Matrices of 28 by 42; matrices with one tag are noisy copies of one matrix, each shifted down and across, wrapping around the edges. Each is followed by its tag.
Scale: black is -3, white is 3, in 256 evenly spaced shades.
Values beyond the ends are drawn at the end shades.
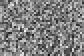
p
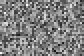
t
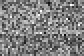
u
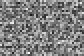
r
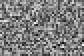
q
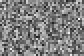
t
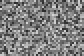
q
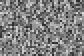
t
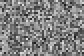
t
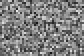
q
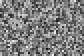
t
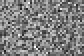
p
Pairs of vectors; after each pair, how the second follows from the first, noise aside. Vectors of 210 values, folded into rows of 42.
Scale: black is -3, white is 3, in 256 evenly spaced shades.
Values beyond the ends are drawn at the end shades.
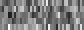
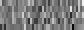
wrapped around, negated, partly zeroed.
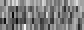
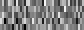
sign-scrambled.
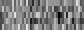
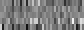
negated, partly zeroed.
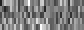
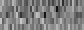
wrapped around, negated, shrunk.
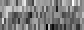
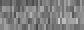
wrapped around, negated, shrunk.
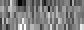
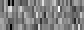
wrapped around, negated, partly zeroed.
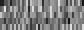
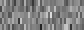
wrapped around, negated, shrunk.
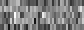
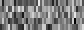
wrapped around, negated.
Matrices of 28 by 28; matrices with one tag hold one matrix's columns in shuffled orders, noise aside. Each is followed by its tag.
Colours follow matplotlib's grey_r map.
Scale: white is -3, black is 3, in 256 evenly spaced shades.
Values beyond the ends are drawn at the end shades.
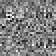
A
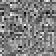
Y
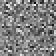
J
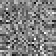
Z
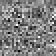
A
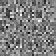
A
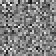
J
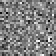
Z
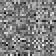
Z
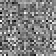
Z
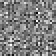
Z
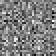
Z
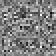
A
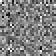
J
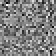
J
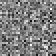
Z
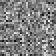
Z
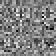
A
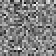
J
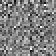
J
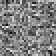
J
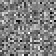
Z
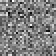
Y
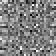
J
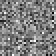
Z
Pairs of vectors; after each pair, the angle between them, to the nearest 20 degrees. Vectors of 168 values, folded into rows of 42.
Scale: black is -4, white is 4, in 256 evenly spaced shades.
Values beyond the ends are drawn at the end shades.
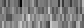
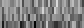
120 degrees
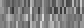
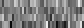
100 degrees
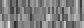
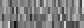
40 degrees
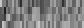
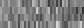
100 degrees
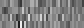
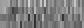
120 degrees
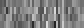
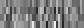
160 degrees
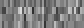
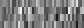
40 degrees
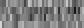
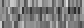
40 degrees
